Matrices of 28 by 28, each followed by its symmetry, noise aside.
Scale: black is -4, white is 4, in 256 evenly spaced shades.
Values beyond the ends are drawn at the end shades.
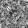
symmetric.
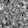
antisymmetric.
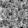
mirrored top to bottom.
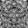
mirrored left to right.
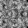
mirrored top to bottom.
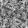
same after a half turn.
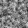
antisymmetric.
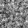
antisymmetric.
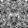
mirrored left to right.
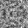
mirrored top to bottom.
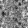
mirrored top to bottom.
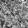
no symmetry.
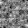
same after a half turn.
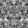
mirrored left to right.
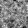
no symmetry.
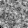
symmetric across the other diagonal.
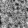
no symmetry.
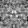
mirrored left to right.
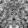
mirrored left to right.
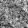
antisymmetric.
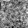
antisymmetric.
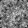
symmetric.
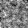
antisymmetric.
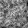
symmetric.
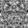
mirrored left to right.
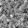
no symmetry.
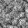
symmetric.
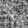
symmetric across the other diagonal.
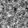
antisymmetric.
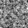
antisymmetric.
